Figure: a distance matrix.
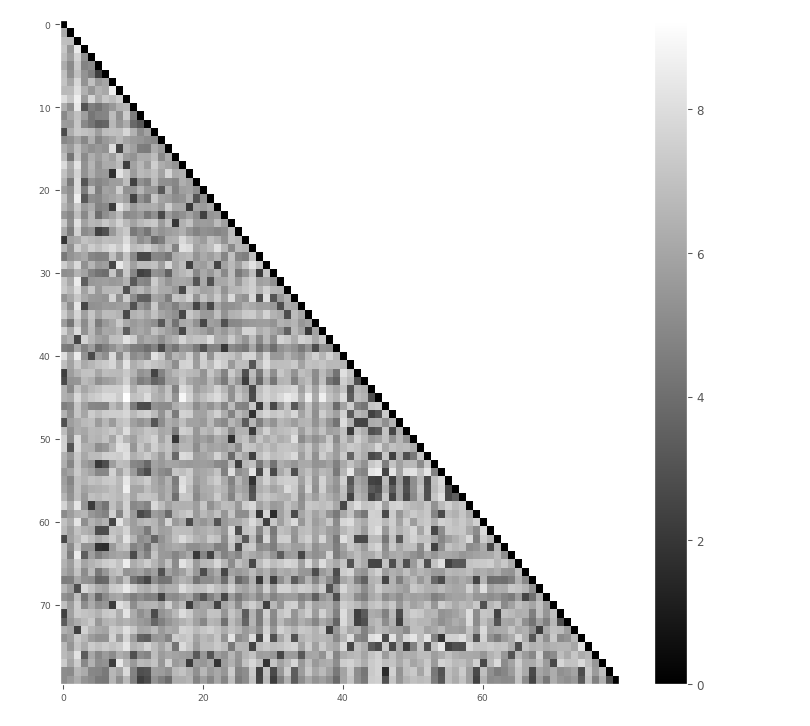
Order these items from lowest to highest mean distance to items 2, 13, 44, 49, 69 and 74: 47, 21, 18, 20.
47, 20, 21, 18
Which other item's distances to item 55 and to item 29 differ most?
27
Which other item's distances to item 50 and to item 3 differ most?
24
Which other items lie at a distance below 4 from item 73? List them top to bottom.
2, 38, 68
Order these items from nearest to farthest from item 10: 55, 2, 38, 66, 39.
39, 66, 55, 38, 2
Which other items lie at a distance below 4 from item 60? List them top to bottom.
7, 18, 22, 29, 70, 77
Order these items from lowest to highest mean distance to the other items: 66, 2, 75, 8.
66, 75, 8, 2
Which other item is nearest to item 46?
78
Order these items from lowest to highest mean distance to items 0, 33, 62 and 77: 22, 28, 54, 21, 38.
28, 54, 22, 38, 21
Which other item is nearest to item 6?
63
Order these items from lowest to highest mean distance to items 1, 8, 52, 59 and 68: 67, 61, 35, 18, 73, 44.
67, 73, 44, 61, 35, 18
